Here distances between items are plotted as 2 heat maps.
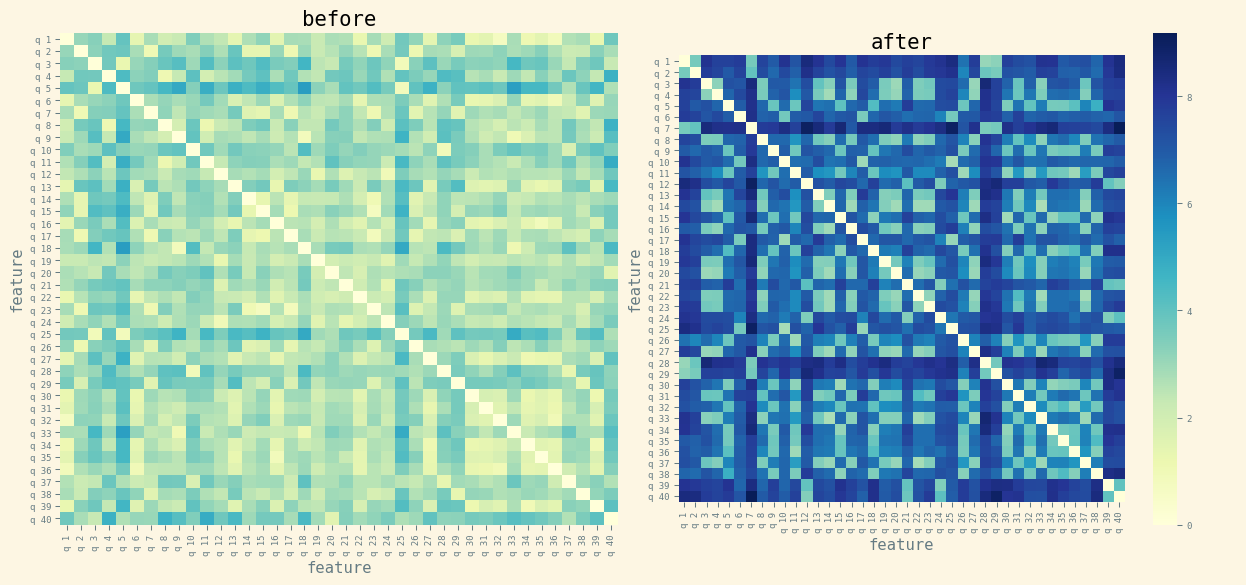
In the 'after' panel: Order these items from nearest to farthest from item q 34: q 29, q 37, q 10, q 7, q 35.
q 35, q 37, q 10, q 29, q 7
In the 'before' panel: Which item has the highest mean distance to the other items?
q 5
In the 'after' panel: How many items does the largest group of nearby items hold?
14
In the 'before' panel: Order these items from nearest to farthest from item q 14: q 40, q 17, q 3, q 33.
q 17, q 33, q 40, q 3
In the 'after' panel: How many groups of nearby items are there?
5
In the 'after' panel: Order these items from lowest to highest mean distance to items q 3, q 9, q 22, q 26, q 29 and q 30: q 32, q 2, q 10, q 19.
q 32, q 19, q 2, q 10
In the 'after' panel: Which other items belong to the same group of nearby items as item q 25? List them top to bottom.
q 6, q 10, q 17
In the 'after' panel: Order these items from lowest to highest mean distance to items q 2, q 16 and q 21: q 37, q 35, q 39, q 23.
q 37, q 23, q 39, q 35
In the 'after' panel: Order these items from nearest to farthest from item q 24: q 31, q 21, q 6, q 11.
q 21, q 6, q 11, q 31
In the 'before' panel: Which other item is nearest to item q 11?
q 8
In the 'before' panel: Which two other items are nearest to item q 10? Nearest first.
q 28, q 37
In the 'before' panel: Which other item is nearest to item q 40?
q 20
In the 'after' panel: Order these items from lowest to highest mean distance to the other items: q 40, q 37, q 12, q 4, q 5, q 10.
q 37, q 4, q 5, q 10, q 12, q 40
